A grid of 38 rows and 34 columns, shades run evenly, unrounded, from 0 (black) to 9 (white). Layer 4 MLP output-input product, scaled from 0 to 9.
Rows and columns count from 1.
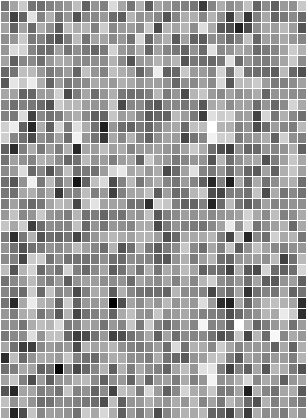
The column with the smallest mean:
26
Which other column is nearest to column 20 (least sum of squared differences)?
1
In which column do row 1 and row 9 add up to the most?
13
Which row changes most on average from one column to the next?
17
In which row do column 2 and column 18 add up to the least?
38
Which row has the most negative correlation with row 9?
25
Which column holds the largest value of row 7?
18
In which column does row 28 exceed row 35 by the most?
4
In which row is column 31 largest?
31
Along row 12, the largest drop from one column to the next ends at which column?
3
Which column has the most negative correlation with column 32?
34
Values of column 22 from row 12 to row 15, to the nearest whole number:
7 4 7 5
